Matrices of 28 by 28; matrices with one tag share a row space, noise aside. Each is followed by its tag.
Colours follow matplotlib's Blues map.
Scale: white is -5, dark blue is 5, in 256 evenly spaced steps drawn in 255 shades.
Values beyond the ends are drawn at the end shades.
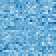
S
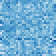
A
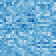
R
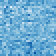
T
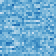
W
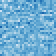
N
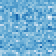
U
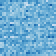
U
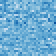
S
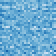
A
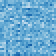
T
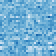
U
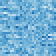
S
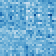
U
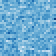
R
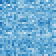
R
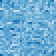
W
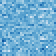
N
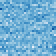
A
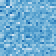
T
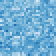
W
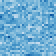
W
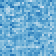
W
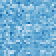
T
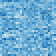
S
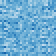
S
